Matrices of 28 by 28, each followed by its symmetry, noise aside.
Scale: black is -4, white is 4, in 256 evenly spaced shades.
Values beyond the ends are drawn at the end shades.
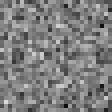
mirrored top to bottom.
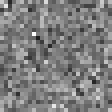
symmetric.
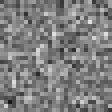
symmetric across the other diagonal.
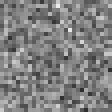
symmetric across the other diagonal.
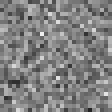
no symmetry.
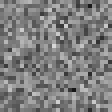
no symmetry.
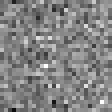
mirrored top to bottom.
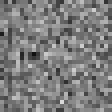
mirrored top to bottom.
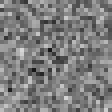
symmetric across the other diagonal.
